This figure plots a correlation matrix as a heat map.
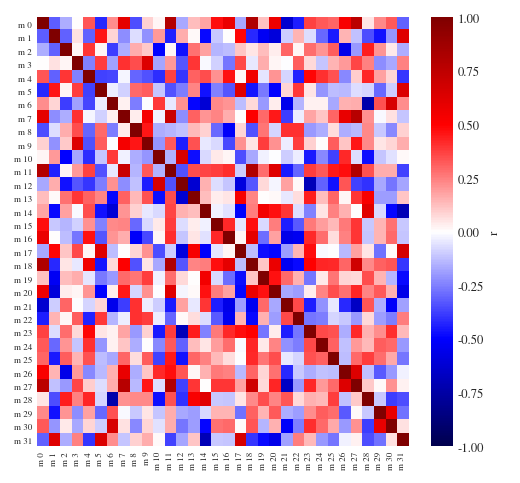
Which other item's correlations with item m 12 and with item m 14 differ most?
m 28
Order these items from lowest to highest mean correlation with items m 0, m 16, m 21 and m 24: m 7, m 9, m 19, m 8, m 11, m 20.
m 8, m 9, m 19, m 7, m 20, m 11
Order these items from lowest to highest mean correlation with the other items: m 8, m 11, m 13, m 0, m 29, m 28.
m 8, m 29, m 28, m 13, m 0, m 11
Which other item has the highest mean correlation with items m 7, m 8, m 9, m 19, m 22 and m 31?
m 3
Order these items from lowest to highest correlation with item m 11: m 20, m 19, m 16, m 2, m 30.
m 2, m 30, m 19, m 16, m 20
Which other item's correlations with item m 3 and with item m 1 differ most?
m 9
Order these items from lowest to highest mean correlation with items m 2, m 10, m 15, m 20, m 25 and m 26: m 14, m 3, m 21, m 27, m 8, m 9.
m 21, m 8, m 3, m 9, m 14, m 27
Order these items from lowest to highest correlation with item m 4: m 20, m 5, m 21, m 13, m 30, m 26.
m 5, m 26, m 21, m 30, m 20, m 13
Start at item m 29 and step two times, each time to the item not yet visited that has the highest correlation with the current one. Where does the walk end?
m 6
